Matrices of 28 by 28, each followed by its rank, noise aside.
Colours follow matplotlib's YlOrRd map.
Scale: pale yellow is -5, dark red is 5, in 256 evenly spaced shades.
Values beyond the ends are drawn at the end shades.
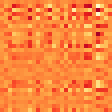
two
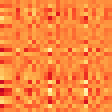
two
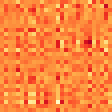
three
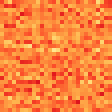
six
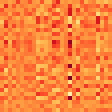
three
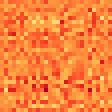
four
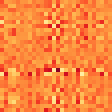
three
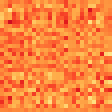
four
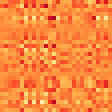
three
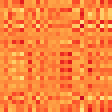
two
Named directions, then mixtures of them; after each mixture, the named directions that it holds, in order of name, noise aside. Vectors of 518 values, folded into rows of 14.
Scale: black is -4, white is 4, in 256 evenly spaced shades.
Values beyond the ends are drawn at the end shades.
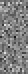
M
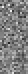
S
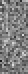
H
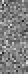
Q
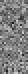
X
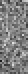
H.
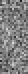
H, X.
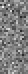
S, X.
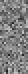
X.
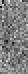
H, Q.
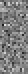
H, M.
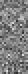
X.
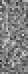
H.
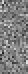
M, Q.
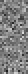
X.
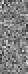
M, Q.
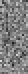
H.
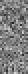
X.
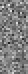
S.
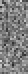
H.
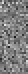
M, Q.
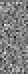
M.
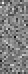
H, M.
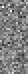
S.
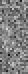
H, X.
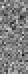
S, X.
